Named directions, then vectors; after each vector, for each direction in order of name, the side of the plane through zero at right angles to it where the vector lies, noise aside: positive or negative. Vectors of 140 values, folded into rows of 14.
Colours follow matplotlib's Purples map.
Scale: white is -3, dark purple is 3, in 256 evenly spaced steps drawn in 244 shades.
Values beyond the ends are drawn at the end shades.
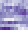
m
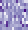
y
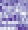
negative, positive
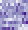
positive, negative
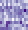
positive, positive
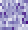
positive, negative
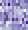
negative, negative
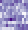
negative, positive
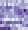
positive, positive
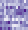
positive, positive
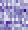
positive, positive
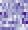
positive, negative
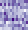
negative, negative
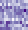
positive, positive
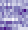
positive, positive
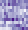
negative, negative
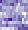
negative, positive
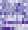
positive, negative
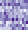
negative, negative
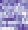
negative, positive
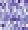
negative, negative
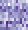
positive, positive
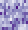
positive, negative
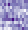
negative, negative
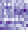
positive, positive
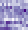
positive, positive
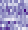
positive, positive
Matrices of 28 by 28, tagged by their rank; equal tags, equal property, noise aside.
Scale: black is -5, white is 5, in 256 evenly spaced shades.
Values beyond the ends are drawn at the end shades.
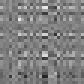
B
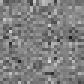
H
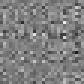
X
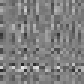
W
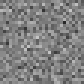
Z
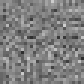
Z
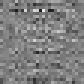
X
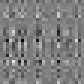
B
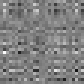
B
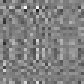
W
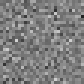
Z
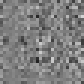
X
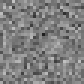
Z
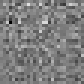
X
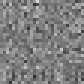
Z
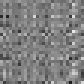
W
